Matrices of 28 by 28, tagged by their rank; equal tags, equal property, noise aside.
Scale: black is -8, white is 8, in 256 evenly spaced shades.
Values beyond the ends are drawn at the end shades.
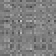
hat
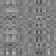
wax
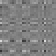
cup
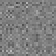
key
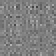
hat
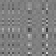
cup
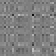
wax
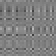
cup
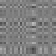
cup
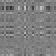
cup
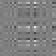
cup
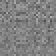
key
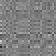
wax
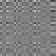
cup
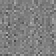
key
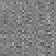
key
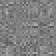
key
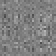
hat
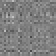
hat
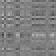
cup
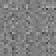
key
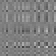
cup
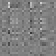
hat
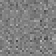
key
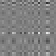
cup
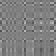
cup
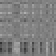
cup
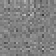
key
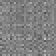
hat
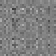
hat
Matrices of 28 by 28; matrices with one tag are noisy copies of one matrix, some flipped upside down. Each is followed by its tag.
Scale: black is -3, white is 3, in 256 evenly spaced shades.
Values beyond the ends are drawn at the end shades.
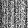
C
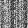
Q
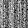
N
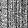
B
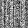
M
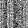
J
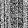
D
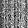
C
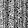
N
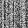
M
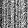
C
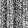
J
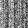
N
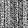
D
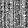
M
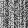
N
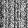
C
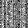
M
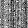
Q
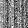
N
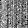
B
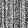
M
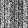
D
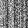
N
